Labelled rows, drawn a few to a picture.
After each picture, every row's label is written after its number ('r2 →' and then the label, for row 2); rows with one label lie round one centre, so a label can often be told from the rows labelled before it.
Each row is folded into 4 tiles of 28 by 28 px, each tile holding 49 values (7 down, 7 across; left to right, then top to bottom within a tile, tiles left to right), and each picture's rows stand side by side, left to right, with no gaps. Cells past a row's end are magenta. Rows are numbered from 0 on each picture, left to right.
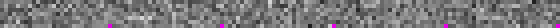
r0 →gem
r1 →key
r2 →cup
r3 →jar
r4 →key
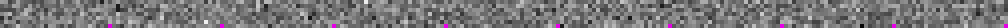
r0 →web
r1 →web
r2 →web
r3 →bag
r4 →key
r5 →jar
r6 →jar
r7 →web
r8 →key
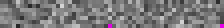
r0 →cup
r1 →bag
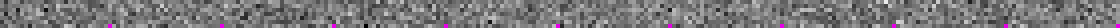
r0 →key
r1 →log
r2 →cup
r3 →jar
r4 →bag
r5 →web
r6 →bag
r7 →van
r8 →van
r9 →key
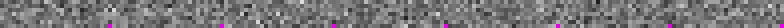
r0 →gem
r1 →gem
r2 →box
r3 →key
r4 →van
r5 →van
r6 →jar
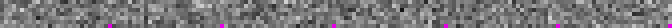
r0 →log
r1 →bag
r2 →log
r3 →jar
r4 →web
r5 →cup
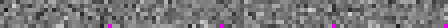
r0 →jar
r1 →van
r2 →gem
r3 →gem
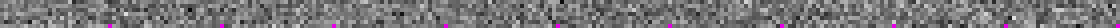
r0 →van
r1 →jar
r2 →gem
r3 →bag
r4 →bag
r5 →web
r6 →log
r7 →jar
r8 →gem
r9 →web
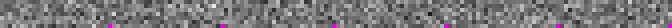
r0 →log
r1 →van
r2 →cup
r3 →jar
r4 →key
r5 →gem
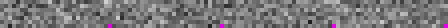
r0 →log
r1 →bag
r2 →bag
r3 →log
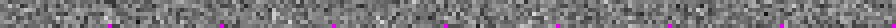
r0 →web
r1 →van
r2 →jar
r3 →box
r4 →jar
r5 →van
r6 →web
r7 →log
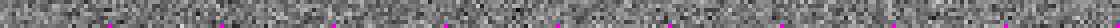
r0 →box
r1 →van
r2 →box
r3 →cup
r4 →key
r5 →cup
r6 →jar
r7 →bag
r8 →van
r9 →log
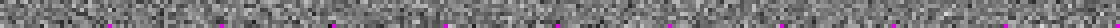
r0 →box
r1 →van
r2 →web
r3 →bag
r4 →log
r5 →bag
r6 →cup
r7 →key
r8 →web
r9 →van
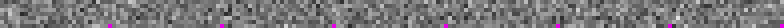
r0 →log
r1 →cup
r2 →jar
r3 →cup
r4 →cup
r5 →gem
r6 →bag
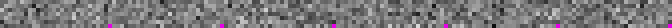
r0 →jar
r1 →gem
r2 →bag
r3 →gem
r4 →gem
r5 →gem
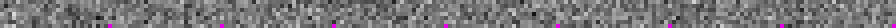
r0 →bag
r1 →web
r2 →gem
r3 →van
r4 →cup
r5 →key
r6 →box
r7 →key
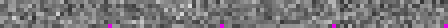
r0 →bag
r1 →log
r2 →key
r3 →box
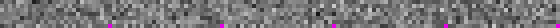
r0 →web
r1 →bag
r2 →web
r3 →log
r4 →jar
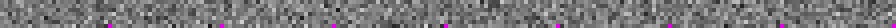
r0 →gem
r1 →cup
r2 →web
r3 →web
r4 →cup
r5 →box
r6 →bag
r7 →jar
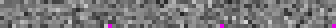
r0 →bag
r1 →bag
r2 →box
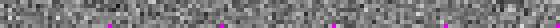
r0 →log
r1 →web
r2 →van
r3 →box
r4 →gem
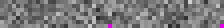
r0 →van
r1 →gem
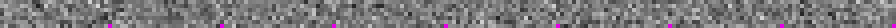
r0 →cup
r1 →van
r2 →cup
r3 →log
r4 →van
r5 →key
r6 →key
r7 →key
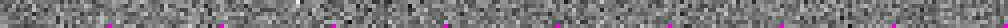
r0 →key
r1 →cup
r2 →box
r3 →van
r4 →van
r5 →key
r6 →cup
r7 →van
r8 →jar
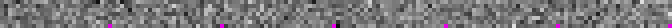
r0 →log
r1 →log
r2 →bag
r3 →jar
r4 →web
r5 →web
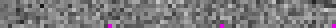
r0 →log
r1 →cup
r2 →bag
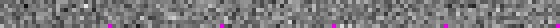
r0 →bag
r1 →cup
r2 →cup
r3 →gem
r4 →web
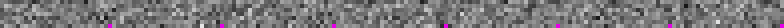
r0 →van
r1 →van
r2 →web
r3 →van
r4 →gem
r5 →gem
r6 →log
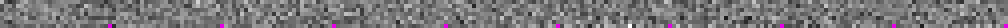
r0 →box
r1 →van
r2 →cup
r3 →box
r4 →key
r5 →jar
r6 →web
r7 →box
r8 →key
